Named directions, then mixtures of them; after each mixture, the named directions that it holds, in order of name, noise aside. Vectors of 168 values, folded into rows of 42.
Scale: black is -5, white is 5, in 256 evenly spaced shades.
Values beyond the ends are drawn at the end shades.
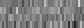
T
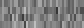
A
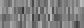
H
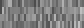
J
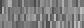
J.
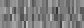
A, H.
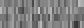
H, T.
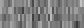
H.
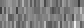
J, T.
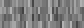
A, H.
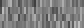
A, J.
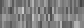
H.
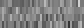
J, T.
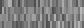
J.
